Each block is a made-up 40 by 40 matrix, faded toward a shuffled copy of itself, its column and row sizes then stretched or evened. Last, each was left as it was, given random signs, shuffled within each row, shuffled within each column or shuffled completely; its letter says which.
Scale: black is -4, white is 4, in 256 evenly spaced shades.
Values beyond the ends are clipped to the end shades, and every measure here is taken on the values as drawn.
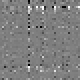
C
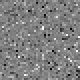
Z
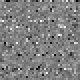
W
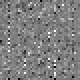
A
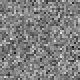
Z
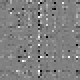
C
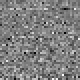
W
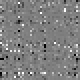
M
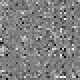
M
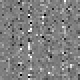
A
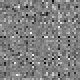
C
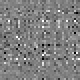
C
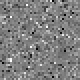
Z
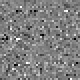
W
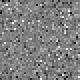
Z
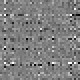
C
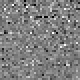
W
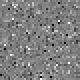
Z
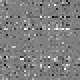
M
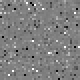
Z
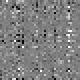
C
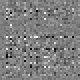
M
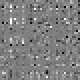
C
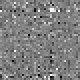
M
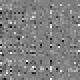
C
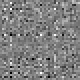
M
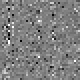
A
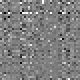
C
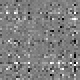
M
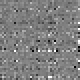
C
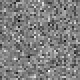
A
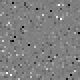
Z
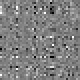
C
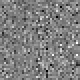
A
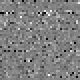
W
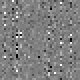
A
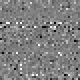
W
